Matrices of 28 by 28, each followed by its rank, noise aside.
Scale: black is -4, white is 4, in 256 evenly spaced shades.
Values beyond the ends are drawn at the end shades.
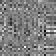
four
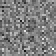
eight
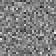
eight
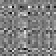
two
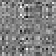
three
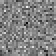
eight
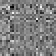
three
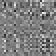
three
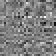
three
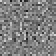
six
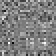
four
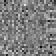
six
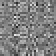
four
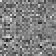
six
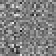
four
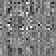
four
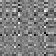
two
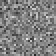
eight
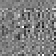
four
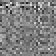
four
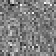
six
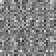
three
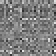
three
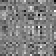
three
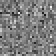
eight
